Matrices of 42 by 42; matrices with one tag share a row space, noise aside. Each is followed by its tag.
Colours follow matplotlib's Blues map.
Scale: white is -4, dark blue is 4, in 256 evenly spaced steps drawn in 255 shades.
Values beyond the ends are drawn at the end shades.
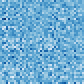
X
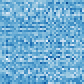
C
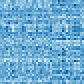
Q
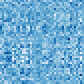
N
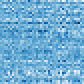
Q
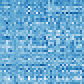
C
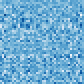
N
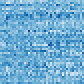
C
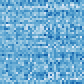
C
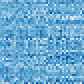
C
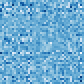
N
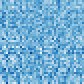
X
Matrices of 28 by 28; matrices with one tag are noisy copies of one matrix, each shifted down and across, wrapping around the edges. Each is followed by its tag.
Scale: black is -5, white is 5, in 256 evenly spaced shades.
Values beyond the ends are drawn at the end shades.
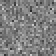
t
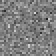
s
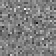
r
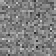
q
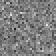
r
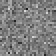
t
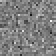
t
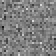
q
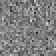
t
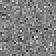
s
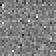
q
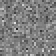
r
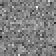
q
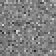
s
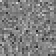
t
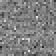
q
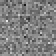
q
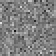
r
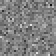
r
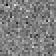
t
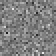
r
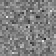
t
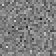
s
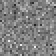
r
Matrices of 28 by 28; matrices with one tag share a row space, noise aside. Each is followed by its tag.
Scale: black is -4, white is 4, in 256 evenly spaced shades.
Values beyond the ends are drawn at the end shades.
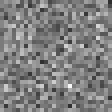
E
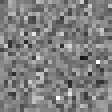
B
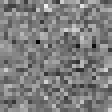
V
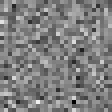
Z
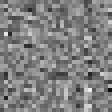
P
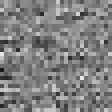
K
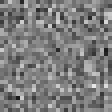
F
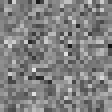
B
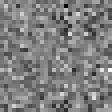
P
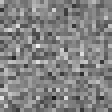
K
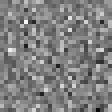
B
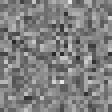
P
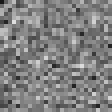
Z
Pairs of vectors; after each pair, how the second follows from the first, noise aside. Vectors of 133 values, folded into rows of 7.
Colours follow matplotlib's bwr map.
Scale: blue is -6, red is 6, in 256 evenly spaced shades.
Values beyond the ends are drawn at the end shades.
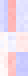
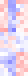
negated.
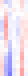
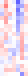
reversed.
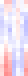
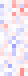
wrapped around, partly zeroed.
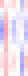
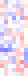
shuffled.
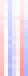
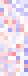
shuffled.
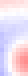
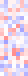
shuffled.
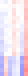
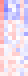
reversed.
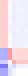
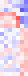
reversed.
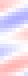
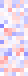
shuffled.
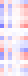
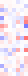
reversed, negated, partly zeroed.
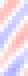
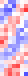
negated, scaled up.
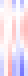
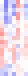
reversed.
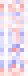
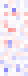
reversed, negated, partly zeroed.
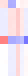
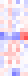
reversed.
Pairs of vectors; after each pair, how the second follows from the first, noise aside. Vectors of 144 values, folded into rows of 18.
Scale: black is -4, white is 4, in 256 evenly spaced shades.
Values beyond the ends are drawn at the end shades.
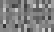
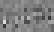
partly zeroed.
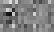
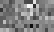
wrapped around, negated.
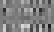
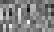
wrapped around, negated.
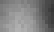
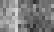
wrapped around, negated.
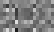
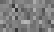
partly zeroed.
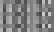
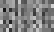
wrapped around, negated.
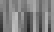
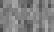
wrapped around, shrunk.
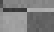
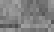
wrapped around, shrunk.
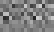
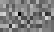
reversed.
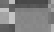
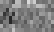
negated, partly zeroed.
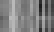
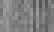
wrapped around, shrunk.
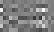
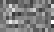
reversed.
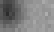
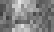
wrapped around, negated.
